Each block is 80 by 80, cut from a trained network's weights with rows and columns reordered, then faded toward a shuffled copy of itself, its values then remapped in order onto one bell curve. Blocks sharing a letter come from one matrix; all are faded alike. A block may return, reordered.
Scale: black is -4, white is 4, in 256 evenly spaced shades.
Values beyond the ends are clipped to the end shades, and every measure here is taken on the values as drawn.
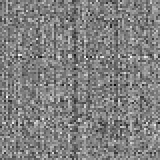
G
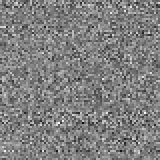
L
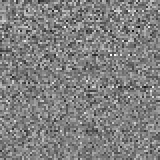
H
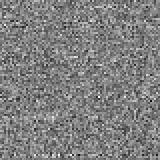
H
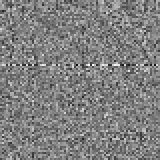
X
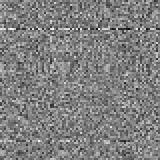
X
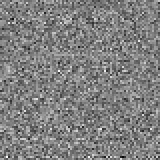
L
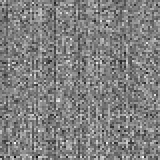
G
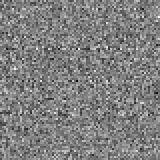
H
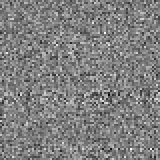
H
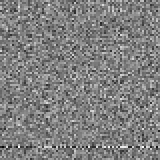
X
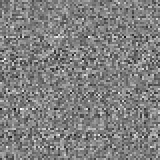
L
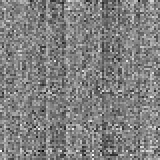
G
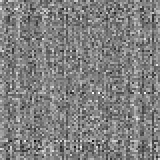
G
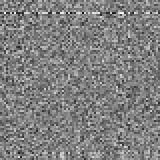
X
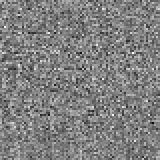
L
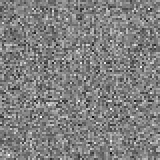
L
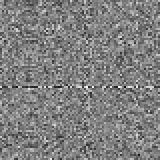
X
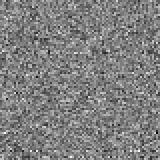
H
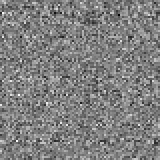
L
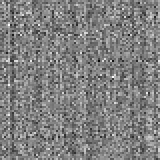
G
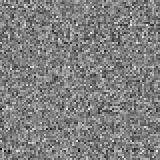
H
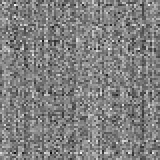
G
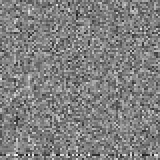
X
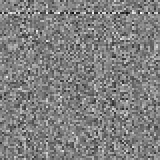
X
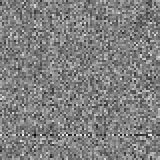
X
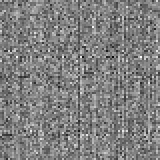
G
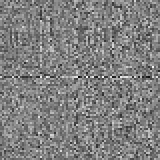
X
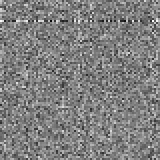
X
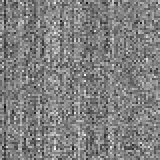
G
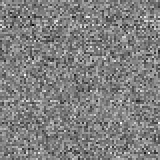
H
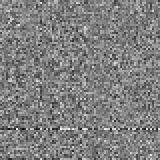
X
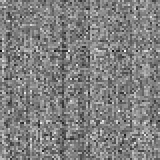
G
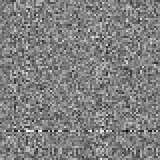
X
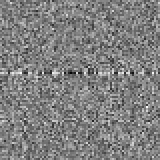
X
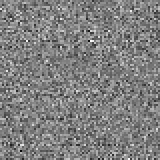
L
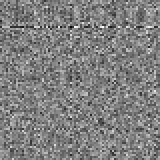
X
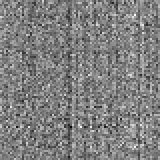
G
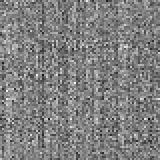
G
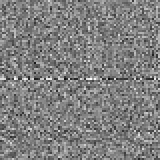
X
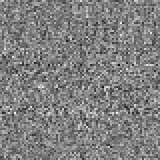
H
